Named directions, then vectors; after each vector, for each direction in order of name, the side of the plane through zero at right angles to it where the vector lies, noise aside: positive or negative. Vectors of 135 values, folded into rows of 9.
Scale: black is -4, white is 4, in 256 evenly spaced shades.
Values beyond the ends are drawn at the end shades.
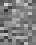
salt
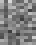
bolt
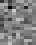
negative, positive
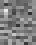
negative, negative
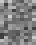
positive, negative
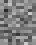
positive, positive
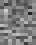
negative, negative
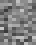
positive, positive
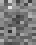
positive, negative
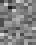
negative, positive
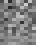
negative, positive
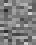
positive, positive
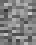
positive, positive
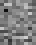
positive, positive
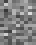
positive, positive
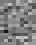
positive, positive
